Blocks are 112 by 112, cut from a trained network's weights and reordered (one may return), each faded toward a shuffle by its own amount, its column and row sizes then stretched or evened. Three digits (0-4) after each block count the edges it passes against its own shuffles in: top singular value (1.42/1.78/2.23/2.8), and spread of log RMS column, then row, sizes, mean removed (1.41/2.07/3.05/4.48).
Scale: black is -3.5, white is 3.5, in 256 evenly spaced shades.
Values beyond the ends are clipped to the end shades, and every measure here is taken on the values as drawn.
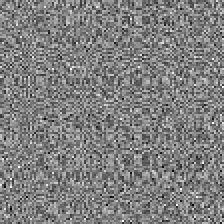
4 0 0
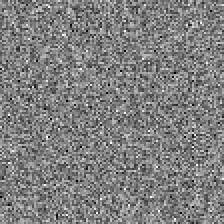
2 0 0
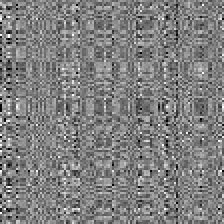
4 3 2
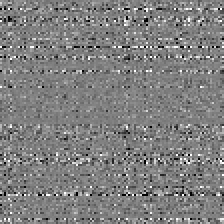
1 2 4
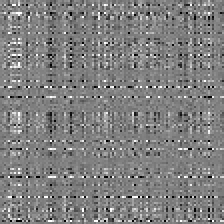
4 3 4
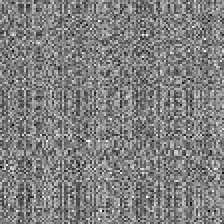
4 0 1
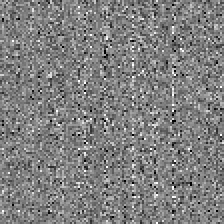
0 3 1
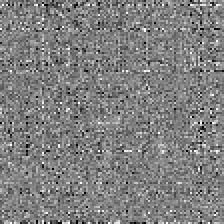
2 2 3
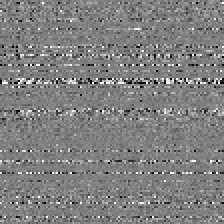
2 1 4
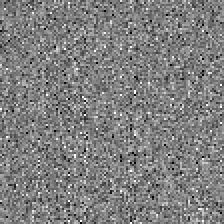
1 2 0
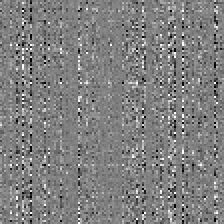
1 4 2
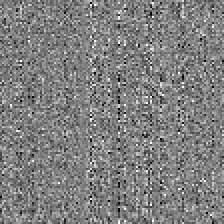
3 3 0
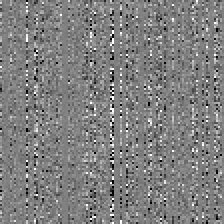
1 4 0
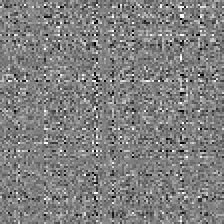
3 3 3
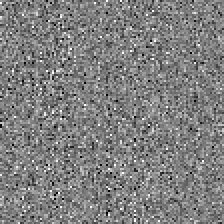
0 2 0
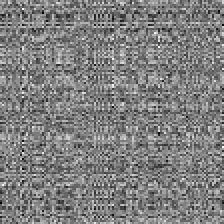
4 2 1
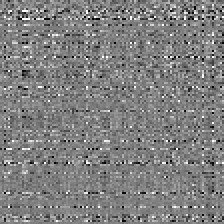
3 2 4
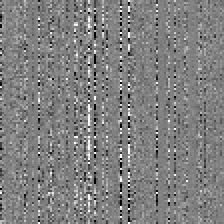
3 4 0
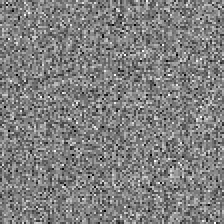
1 0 0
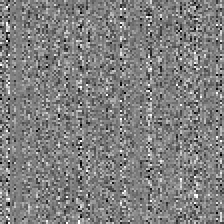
0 4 0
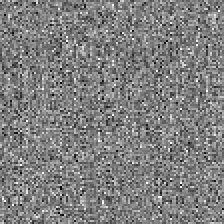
3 2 0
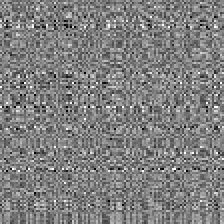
4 1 3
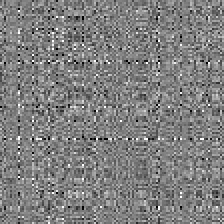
4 3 2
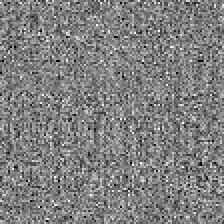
2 0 2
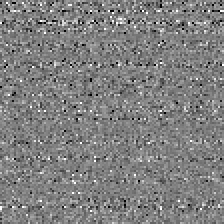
0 1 3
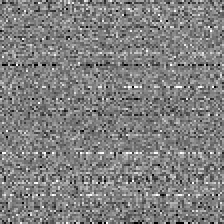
3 0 3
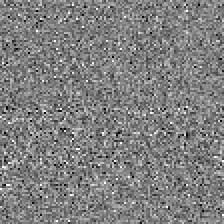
0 1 2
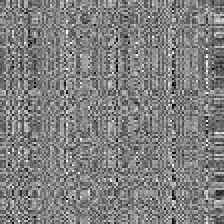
4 3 0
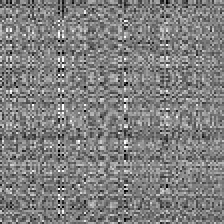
4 3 0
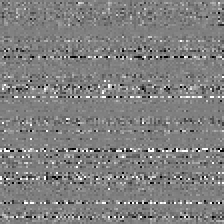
2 1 4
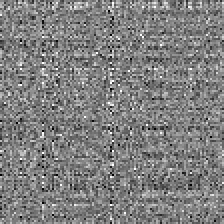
3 2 1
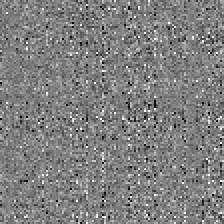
0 3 2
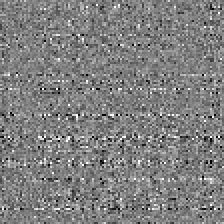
2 2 3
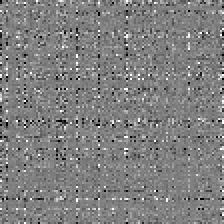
1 3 3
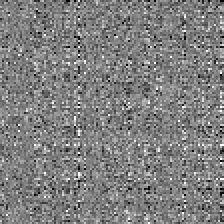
3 3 1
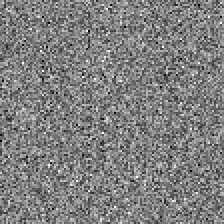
1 1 0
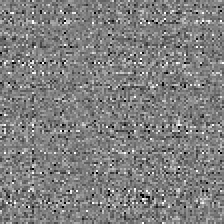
1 2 3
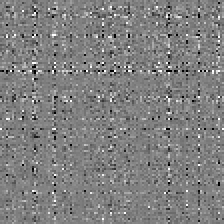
1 3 3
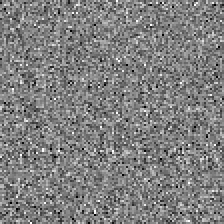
0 1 1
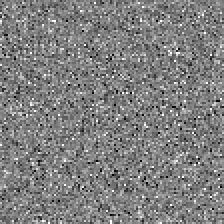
0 0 1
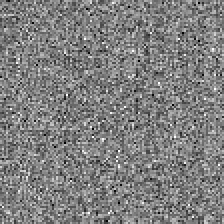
2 0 0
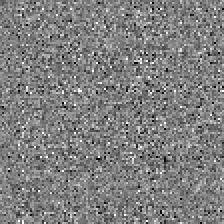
0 2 2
